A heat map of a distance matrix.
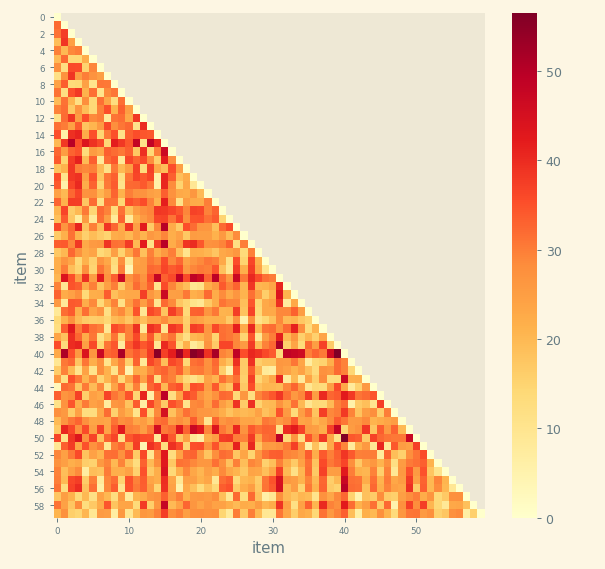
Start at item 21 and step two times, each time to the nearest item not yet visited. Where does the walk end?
52
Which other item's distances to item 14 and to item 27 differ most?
19
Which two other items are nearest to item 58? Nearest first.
47, 54
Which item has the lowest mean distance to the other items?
36
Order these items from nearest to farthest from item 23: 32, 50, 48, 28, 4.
28, 48, 4, 32, 50
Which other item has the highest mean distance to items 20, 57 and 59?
40
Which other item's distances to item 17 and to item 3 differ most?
56
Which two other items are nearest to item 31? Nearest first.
49, 40
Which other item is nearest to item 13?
45
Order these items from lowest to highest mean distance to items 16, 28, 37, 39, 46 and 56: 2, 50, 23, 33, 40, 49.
50, 33, 23, 49, 2, 40
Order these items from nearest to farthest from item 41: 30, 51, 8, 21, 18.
51, 18, 30, 8, 21
